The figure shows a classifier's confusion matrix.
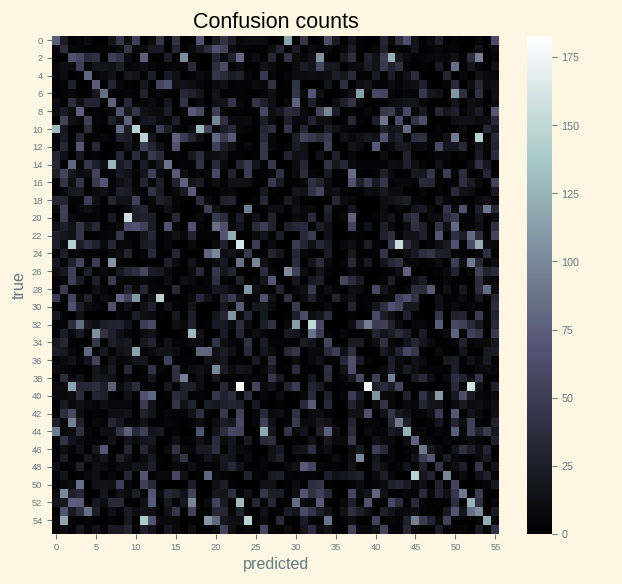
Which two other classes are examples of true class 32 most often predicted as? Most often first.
30, 39
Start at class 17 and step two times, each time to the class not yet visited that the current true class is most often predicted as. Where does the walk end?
5
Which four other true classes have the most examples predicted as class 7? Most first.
14, 25, 39, 30
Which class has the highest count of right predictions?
39
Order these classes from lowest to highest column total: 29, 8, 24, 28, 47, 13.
28, 47, 13, 29, 24, 8
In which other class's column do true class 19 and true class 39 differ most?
23
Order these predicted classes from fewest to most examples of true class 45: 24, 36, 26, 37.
36, 24, 26, 37
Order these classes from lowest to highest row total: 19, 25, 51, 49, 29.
19, 49, 25, 29, 51
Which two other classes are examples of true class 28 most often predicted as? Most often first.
24, 54
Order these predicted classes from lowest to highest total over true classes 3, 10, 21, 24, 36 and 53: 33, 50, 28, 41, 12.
28, 12, 33, 41, 50
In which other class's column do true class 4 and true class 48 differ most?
31
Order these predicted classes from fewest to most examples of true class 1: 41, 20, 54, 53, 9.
54, 53, 41, 9, 20
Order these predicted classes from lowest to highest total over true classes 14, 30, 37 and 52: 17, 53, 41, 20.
41, 53, 17, 20
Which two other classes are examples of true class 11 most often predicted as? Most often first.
53, 50
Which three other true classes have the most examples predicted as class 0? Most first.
10, 44, 29
